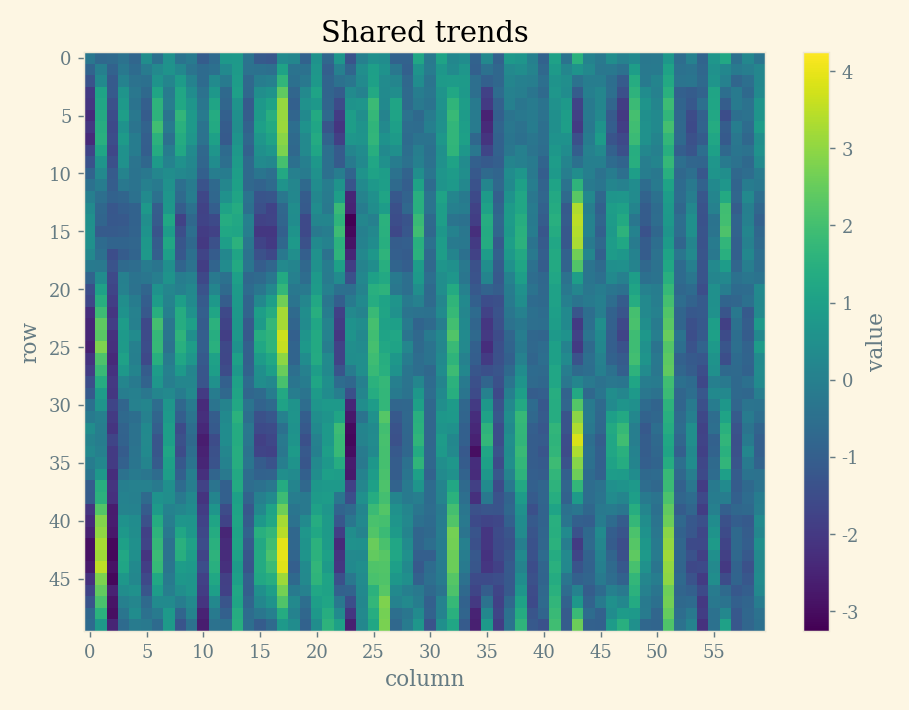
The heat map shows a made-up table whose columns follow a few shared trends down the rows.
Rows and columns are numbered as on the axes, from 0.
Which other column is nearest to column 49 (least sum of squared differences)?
19
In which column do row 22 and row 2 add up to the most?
17
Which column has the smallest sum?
2
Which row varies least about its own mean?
1
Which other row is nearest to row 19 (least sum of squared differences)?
29
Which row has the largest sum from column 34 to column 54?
14
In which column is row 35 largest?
43
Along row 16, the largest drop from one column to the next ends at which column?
23
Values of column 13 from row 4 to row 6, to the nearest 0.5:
0.5 0.5 0.5
